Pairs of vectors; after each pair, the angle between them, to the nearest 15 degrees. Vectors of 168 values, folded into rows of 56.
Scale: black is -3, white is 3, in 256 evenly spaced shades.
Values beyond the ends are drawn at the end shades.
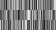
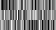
75 degrees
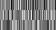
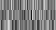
150 degrees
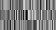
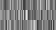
150 degrees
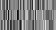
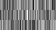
75 degrees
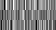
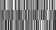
45 degrees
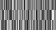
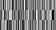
165 degrees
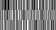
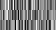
135 degrees
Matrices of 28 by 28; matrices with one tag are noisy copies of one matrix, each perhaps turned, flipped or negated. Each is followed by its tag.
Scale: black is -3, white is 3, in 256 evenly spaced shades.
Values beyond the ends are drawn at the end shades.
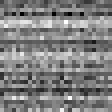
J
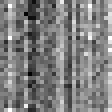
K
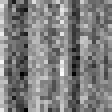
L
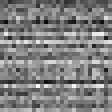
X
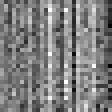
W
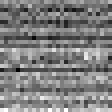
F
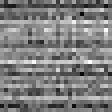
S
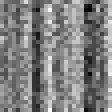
L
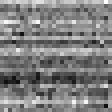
K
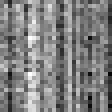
K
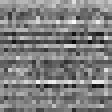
X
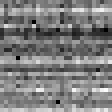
K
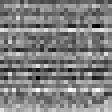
X
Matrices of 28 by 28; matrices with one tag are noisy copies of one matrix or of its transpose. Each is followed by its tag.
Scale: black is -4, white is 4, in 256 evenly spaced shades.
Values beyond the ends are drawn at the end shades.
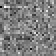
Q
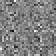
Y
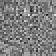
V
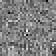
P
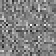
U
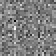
V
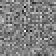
U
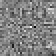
P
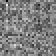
Q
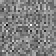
U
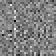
V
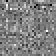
Q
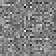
U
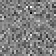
Y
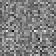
Y
